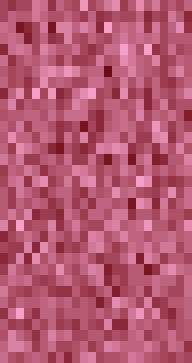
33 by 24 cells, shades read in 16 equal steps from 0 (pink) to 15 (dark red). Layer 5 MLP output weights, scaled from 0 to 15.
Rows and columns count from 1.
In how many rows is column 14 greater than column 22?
13
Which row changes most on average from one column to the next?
9
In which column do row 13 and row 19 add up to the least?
21
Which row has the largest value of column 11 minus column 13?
14
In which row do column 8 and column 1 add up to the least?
3
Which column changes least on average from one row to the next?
23
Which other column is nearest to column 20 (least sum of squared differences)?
17
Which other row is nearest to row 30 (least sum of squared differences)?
27
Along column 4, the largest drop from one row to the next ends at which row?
5
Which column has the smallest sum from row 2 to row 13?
16
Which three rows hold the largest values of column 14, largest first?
7, 15, 25
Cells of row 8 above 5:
19
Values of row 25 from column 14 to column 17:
13 10 10 7
